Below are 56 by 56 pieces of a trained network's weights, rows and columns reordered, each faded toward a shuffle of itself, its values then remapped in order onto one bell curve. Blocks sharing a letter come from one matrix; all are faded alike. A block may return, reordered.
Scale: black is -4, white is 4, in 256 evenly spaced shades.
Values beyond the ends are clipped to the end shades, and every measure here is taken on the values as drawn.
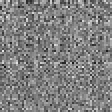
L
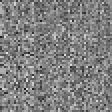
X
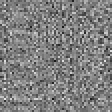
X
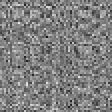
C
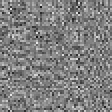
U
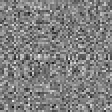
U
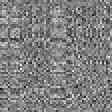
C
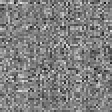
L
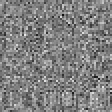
X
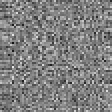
C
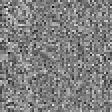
X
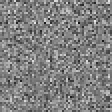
X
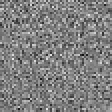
U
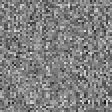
X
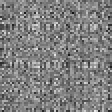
L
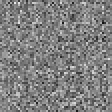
X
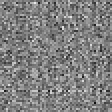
L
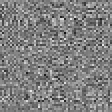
U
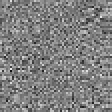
U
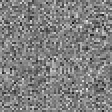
X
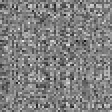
L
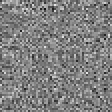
U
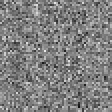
X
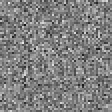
X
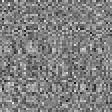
C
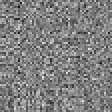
U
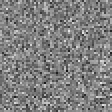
X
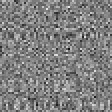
U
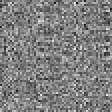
X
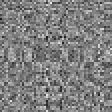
U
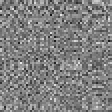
U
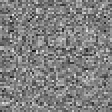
U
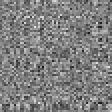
U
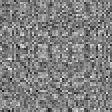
C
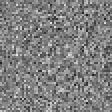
X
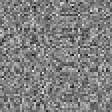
U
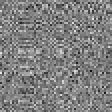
C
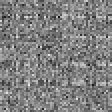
L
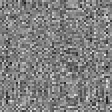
U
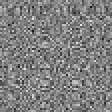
U
